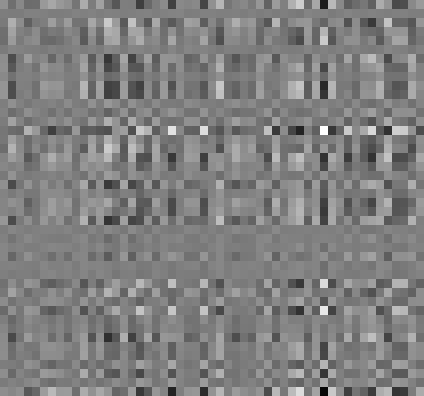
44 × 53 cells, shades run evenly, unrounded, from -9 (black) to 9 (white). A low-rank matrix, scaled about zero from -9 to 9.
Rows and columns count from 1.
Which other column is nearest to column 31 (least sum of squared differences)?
43
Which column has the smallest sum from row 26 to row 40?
14
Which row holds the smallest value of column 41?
44
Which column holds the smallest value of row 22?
41
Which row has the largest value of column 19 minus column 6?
15
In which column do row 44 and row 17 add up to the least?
47
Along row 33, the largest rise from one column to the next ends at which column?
17
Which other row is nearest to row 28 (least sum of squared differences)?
31
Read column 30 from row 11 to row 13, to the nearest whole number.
-2 1 -1
